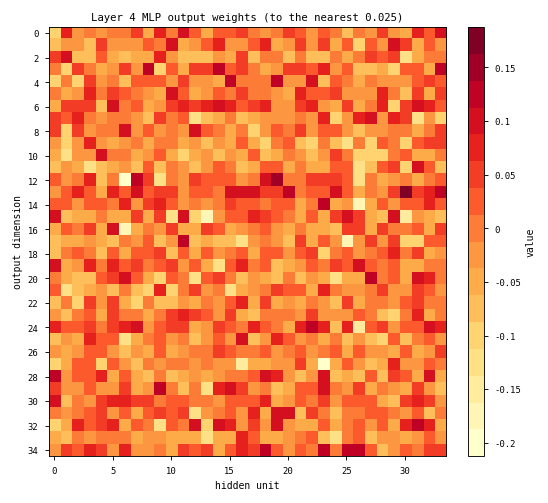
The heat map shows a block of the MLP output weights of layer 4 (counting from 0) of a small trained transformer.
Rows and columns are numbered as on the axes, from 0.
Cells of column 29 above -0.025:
19
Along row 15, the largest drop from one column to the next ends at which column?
30
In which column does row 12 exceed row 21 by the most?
7
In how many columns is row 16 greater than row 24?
5
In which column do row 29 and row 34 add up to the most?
23
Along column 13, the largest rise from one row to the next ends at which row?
16
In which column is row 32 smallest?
9
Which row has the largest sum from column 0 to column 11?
24
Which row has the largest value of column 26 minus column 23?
27
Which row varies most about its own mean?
15
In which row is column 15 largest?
4
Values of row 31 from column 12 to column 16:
-0.125 -0.025 0 0.025 -0.025
